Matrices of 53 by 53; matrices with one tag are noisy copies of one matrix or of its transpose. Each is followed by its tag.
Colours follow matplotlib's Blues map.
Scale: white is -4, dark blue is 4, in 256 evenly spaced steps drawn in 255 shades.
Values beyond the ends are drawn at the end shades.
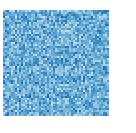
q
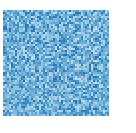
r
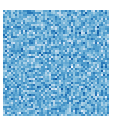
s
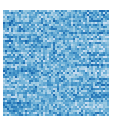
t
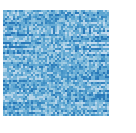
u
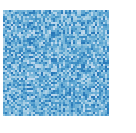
s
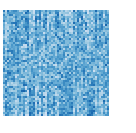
u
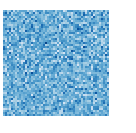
r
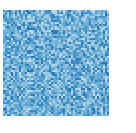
s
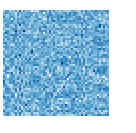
q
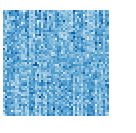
u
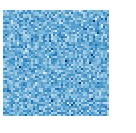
s
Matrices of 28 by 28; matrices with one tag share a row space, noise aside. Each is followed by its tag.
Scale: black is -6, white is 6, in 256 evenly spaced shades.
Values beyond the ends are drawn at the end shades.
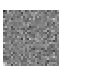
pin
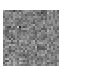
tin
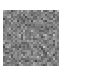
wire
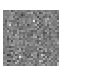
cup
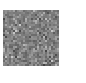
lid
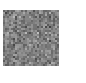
lid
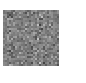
cup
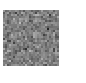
wire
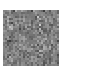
cup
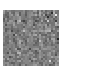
lid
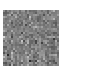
pin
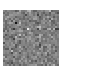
lid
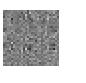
pin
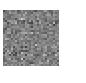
wire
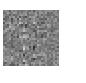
tin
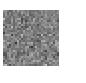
wire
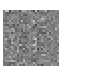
tin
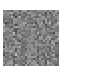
lid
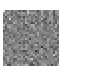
wire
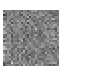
pin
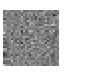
pin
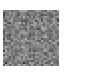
wire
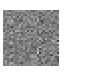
cup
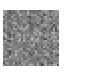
wire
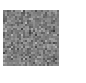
pin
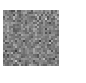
lid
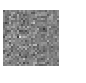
tin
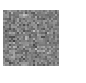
tin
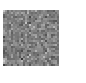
pin
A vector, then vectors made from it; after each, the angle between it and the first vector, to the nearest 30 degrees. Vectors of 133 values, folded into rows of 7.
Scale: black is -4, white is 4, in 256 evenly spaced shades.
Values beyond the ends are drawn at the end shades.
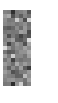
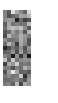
120 degrees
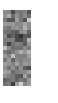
30 degrees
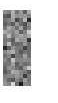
150 degrees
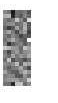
30 degrees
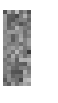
90 degrees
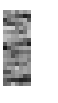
120 degrees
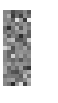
30 degrees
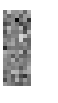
120 degrees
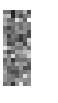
30 degrees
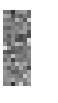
30 degrees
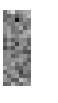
120 degrees
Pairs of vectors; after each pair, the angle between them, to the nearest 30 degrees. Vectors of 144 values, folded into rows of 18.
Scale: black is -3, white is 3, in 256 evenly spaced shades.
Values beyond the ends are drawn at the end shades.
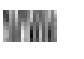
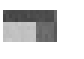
90 degrees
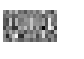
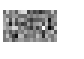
150 degrees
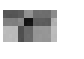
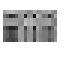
120 degrees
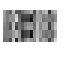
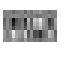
90 degrees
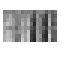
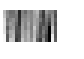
90 degrees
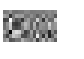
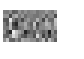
30 degrees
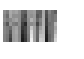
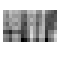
30 degrees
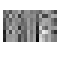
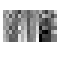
150 degrees
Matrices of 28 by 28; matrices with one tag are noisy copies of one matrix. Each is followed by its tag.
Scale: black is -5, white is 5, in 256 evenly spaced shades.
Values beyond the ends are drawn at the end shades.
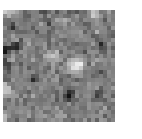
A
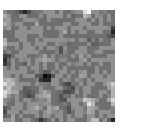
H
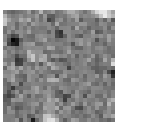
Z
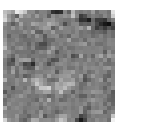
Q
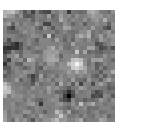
A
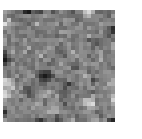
H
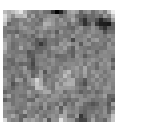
Q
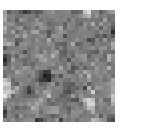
H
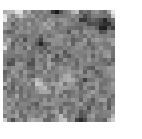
Q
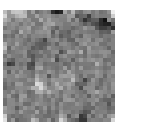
Q
